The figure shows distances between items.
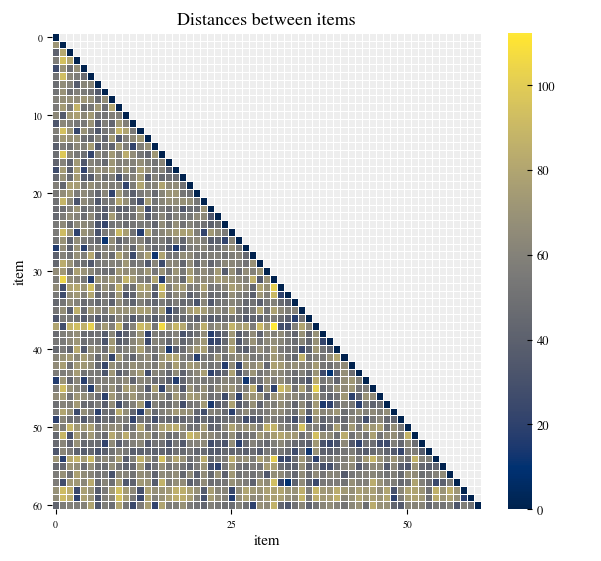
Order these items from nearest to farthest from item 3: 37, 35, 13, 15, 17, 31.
15, 31, 13, 17, 35, 37
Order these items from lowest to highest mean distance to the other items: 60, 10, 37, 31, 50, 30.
60, 10, 30, 50, 31, 37
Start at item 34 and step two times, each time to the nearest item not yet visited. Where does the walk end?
53
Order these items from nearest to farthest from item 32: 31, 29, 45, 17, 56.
56, 17, 29, 45, 31
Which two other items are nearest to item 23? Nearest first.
55, 39
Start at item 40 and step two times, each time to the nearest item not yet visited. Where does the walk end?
35
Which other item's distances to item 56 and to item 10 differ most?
19
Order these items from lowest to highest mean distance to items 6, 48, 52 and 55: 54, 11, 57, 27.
11, 57, 27, 54
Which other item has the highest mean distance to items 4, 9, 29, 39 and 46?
37
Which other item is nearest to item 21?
25
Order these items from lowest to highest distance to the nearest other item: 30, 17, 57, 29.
57, 17, 29, 30
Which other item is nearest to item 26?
7
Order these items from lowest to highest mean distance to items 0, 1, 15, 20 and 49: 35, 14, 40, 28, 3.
14, 28, 40, 3, 35
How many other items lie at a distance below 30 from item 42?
4
